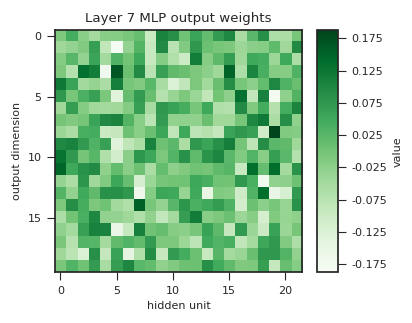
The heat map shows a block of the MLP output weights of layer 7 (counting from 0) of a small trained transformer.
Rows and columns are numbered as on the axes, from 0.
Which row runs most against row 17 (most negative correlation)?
6
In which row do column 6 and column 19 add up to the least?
5
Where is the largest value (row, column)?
8, 19
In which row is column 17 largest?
11
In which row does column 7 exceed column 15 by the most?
16
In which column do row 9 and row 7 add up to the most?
18
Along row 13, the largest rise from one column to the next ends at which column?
21
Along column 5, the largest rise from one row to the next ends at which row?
2
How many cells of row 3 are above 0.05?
7
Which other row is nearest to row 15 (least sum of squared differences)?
12
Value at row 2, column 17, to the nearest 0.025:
0.05
